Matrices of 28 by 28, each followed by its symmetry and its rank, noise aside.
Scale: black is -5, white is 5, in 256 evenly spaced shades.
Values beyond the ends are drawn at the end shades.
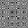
symmetric, rank two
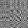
no symmetry, rank two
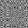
antisymmetric, rank two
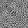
symmetric, rank four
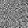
no symmetry, rank four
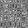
no symmetry, rank four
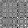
symmetric, rank two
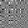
antisymmetric, rank two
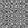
no symmetry, rank two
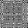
no symmetry, rank two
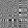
antisymmetric, rank two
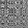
no symmetry, rank three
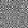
no symmetry, rank two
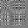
antisymmetric, rank two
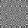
no symmetry, rank three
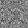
no symmetry, rank three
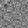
no symmetry, rank four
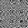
symmetric, rank four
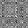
symmetric, rank two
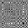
symmetric, rank two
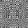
no symmetry, rank four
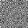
symmetric, rank four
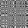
antisymmetric, rank two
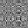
antisymmetric, rank two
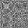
symmetric, rank four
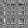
antisymmetric, rank two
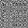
no symmetry, rank three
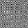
antisymmetric, rank two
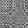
symmetric, rank two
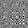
symmetric, rank two
